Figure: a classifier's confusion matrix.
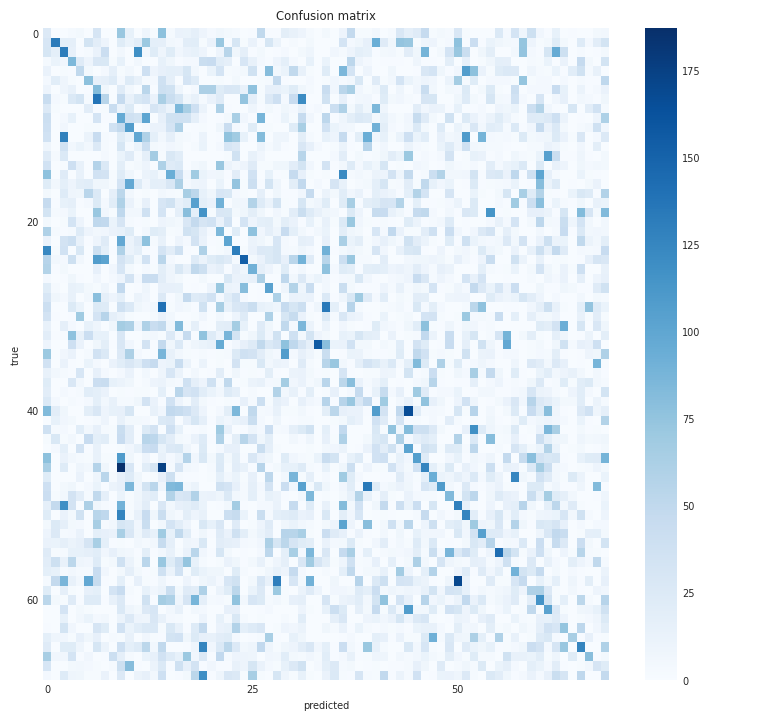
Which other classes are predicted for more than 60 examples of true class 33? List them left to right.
21, 29, 34, 56
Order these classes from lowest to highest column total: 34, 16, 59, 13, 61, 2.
13, 59, 2, 61, 16, 34
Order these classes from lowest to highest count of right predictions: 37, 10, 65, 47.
37, 47, 10, 65
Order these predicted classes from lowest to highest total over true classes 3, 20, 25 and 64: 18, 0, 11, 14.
11, 14, 0, 18
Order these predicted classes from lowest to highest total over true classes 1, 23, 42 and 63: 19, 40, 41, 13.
41, 13, 19, 40
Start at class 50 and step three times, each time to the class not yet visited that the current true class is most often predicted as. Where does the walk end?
51
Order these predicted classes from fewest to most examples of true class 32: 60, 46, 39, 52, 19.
60, 39, 52, 46, 19
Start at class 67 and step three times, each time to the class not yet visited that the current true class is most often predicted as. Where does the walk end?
44
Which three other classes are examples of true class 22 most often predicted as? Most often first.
9, 12, 36
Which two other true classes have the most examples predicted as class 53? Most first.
11, 29
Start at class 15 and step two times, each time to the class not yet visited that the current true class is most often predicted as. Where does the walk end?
52
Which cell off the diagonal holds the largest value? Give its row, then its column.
46, 9
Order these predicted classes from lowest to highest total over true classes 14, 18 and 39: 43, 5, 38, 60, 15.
5, 38, 43, 15, 60
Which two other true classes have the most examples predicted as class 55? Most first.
64, 30
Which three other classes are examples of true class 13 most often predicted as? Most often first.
61, 44, 31
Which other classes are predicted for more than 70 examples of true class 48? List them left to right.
10, 15, 16, 31, 39, 67
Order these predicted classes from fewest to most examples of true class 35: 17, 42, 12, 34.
17, 42, 12, 34
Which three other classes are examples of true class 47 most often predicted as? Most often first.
57, 30, 36
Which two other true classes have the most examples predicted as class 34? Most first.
29, 23
